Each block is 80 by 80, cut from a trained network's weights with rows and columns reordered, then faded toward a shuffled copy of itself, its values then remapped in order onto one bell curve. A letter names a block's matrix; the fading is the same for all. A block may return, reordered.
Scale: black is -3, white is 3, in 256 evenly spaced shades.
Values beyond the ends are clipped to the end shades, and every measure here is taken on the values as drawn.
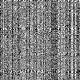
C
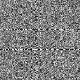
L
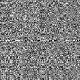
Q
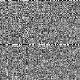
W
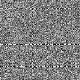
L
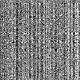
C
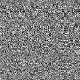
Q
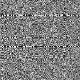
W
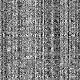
C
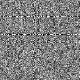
L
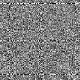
W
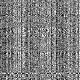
C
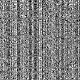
C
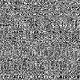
Q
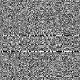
W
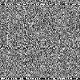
L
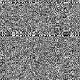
L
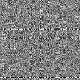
W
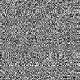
Q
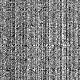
C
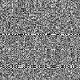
W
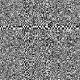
L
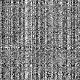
C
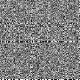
W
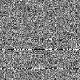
L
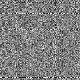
W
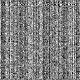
C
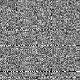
W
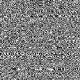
Q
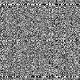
W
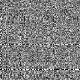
L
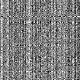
C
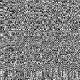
Q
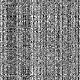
C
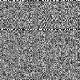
L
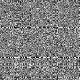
W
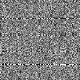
W
